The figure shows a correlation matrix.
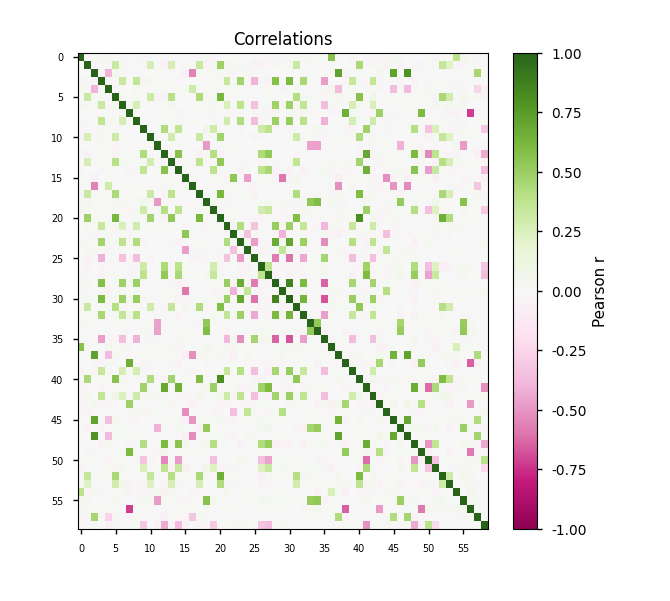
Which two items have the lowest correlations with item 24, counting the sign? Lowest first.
15, 22
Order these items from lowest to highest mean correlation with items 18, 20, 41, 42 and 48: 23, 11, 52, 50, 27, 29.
50, 11, 29, 23, 52, 27
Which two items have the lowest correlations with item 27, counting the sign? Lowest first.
50, 58
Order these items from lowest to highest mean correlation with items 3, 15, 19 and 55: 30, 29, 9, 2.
29, 2, 9, 30
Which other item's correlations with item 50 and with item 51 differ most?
41
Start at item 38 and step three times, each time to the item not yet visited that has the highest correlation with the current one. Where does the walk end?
43
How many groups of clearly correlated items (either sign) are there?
8
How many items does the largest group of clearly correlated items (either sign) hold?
12
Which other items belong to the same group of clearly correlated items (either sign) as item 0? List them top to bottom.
36, 54
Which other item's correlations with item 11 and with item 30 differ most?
28
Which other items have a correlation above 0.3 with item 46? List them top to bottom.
18, 33, 34, 55
